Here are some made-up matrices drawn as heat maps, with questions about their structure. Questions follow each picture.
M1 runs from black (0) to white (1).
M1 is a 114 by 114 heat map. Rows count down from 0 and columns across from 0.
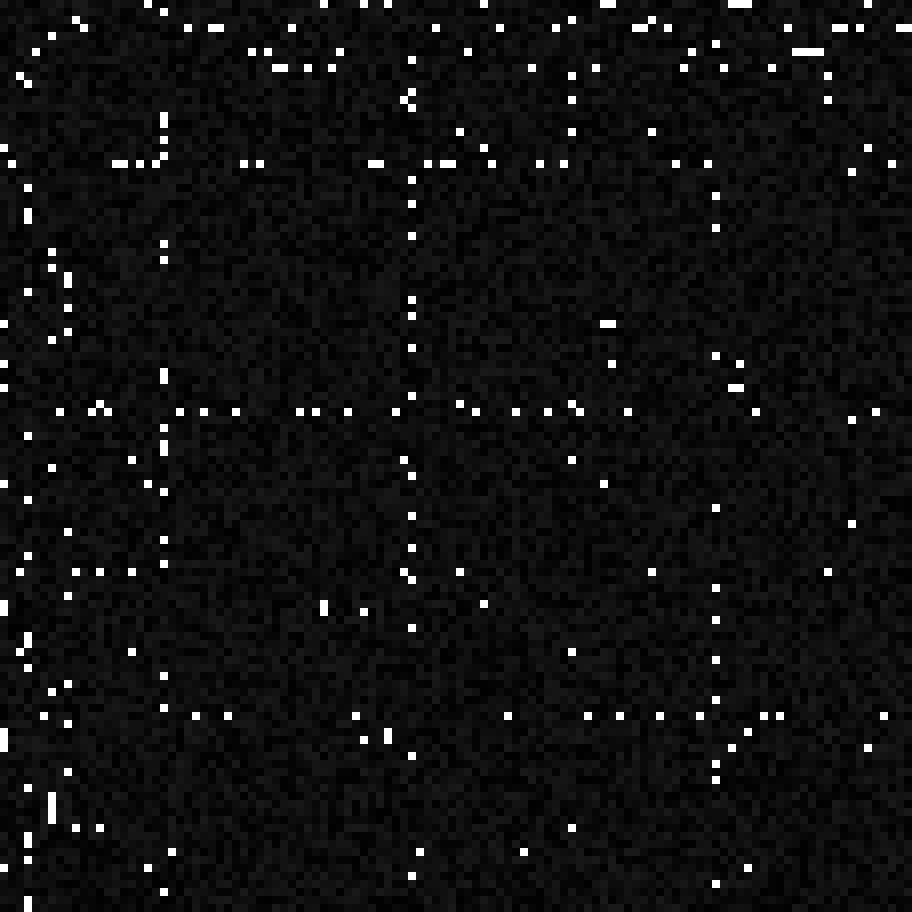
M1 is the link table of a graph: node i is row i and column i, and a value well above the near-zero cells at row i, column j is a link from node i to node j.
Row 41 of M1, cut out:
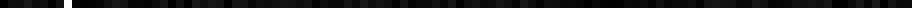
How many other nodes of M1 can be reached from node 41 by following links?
9
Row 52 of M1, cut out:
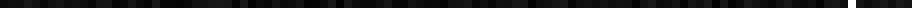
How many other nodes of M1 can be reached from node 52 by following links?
3
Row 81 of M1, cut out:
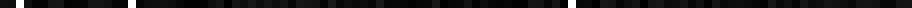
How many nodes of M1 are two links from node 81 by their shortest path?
5
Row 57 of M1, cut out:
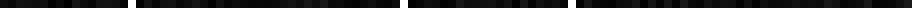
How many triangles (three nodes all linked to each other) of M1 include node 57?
2
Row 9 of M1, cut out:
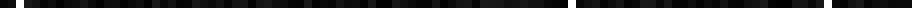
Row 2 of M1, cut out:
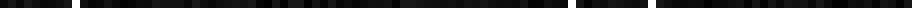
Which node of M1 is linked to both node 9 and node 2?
node 71
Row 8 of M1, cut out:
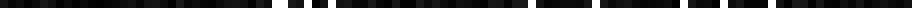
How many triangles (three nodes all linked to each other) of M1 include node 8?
0
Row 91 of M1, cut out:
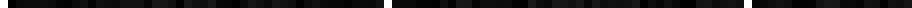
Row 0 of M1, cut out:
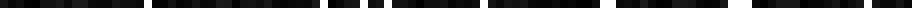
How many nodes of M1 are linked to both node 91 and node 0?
2
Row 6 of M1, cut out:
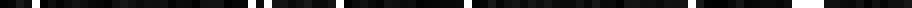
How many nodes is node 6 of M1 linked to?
10
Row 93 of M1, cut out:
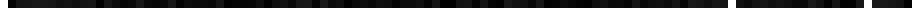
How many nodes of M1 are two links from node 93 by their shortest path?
8
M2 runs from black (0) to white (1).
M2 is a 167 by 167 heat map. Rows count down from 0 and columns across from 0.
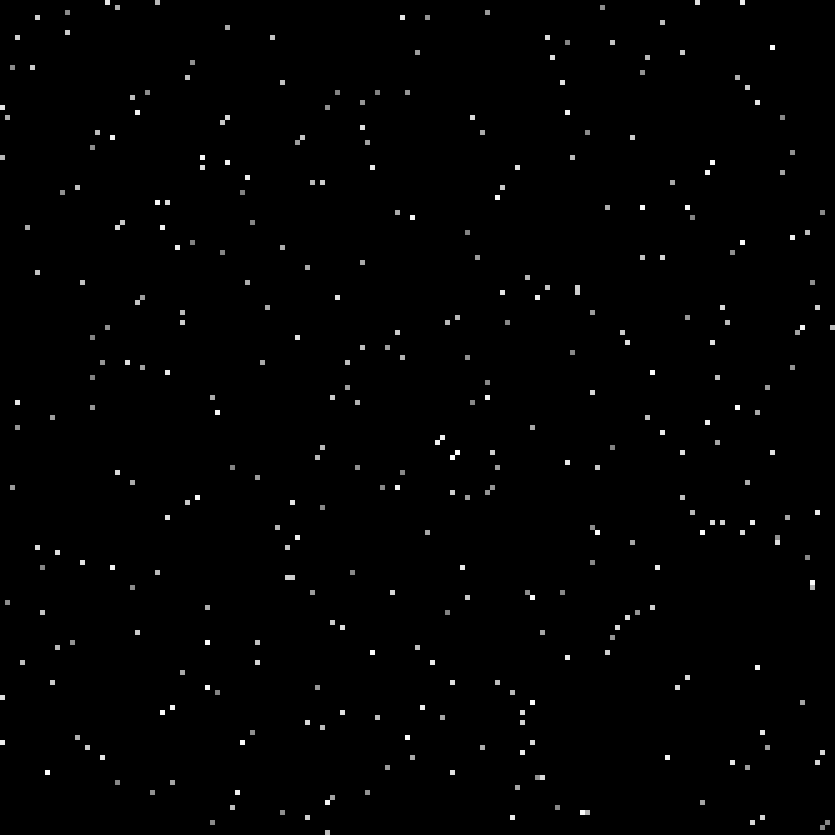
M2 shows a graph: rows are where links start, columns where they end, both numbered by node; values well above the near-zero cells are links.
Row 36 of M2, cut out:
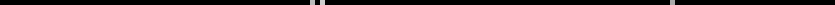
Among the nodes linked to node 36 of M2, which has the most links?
node 64
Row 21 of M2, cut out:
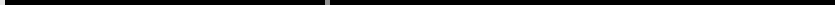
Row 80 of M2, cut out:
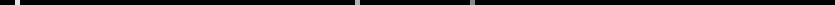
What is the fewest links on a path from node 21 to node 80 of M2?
6
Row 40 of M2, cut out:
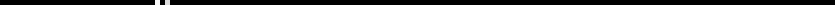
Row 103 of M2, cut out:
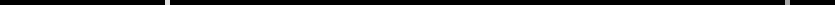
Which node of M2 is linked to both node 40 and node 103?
node 33
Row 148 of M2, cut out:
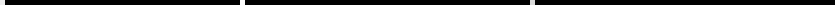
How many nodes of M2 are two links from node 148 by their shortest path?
7
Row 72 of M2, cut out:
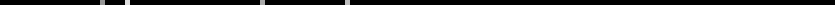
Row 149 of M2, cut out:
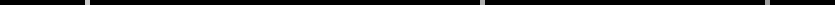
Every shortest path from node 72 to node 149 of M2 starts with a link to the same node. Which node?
node 69
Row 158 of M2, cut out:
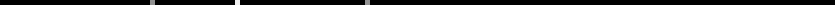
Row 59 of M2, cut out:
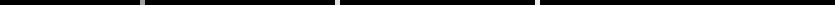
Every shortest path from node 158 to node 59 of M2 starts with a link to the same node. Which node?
node 73
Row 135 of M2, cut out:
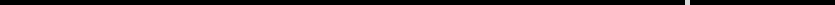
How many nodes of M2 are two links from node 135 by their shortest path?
2
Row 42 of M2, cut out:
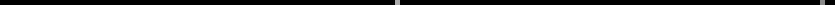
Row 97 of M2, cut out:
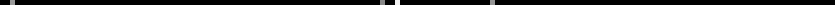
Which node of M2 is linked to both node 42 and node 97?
node 79
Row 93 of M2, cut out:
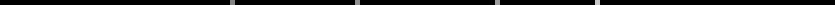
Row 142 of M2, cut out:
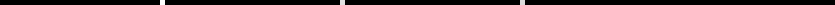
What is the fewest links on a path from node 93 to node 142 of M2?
7
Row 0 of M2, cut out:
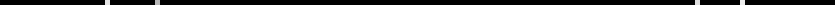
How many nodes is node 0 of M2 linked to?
4
